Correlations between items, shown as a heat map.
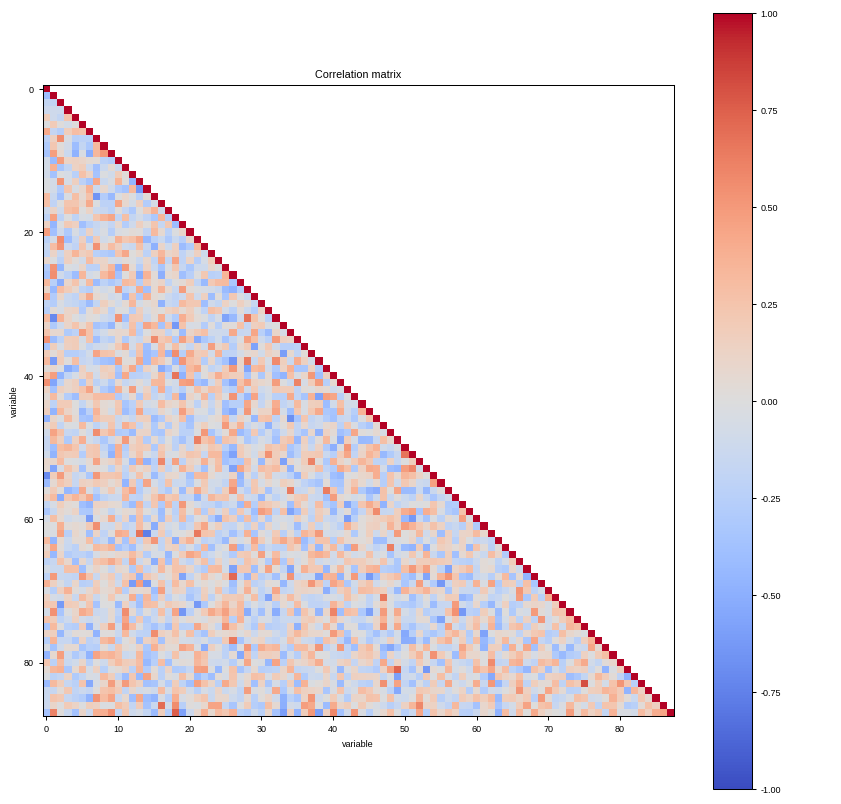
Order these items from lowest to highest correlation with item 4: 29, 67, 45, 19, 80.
29, 80, 45, 19, 67
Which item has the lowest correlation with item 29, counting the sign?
36
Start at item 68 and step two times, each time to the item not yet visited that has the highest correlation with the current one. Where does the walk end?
77
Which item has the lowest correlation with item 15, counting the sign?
7
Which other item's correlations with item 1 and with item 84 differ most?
32
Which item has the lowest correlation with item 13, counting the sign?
14
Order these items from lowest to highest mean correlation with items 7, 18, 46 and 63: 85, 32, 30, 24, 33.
33, 32, 30, 24, 85
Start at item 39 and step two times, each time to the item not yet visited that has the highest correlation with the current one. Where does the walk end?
34
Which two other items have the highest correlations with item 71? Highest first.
47, 66
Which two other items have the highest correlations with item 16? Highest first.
86, 52
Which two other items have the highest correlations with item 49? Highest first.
81, 21
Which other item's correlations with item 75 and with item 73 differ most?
6
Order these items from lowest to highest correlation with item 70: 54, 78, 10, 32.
78, 54, 10, 32
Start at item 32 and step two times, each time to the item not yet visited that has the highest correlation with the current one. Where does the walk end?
38
